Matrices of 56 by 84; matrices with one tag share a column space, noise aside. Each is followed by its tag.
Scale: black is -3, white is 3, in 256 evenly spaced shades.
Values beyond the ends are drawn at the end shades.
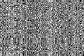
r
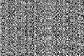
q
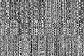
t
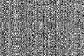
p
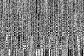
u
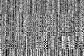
u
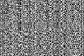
p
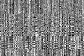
u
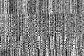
u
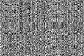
p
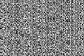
q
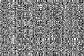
r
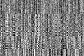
u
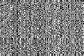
r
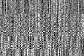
u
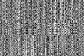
t
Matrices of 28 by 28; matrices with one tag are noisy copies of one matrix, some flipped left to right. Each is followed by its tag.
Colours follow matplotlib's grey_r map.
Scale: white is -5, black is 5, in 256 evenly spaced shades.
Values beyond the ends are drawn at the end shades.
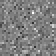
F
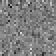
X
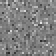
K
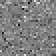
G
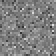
F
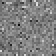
G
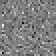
F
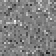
K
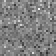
K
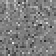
K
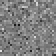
G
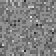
G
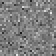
G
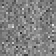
F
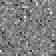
G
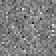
F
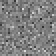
F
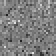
K
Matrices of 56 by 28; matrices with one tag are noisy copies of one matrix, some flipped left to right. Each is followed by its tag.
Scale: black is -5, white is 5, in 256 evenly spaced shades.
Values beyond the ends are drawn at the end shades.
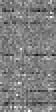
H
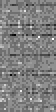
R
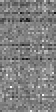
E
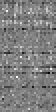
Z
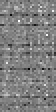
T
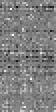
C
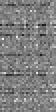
R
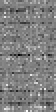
H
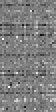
R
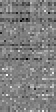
E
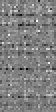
T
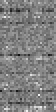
H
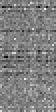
C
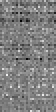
E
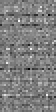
T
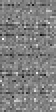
R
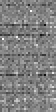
R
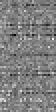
R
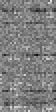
H
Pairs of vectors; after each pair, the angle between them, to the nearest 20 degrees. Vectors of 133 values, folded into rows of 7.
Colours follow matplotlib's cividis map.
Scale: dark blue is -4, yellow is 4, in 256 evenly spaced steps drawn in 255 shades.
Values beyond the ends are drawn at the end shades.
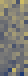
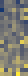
100 degrees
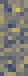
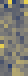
80 degrees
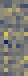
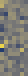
100 degrees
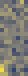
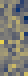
100 degrees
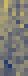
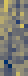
20 degrees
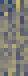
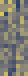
160 degrees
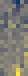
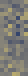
80 degrees
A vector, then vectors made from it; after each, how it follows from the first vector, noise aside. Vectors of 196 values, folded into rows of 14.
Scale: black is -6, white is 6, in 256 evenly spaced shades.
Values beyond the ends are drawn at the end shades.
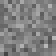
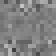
wrapped around, negated, partly zeroed.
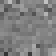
wrapped around, negated, partly zeroed.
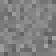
shrunk.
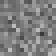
wrapped around.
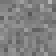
reversed, negated, shrunk.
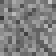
reversed, negated.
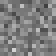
wrapped around.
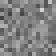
wrapped around.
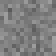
reversed, negated, shrunk.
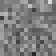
reversed, negated.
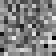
negated, scaled up.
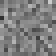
reversed, negated.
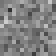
reversed, negated.
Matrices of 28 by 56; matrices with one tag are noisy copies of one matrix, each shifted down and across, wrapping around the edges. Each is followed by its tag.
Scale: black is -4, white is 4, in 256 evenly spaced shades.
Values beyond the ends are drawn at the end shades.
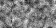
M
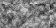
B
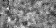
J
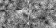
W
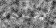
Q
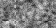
W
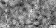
W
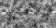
Q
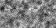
Q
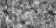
J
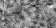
W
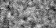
J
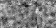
J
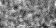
J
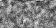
M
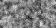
J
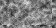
B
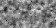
Q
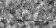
M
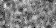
J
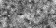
W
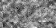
B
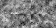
B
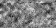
B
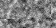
M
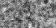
J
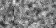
J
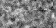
J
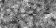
W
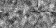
M
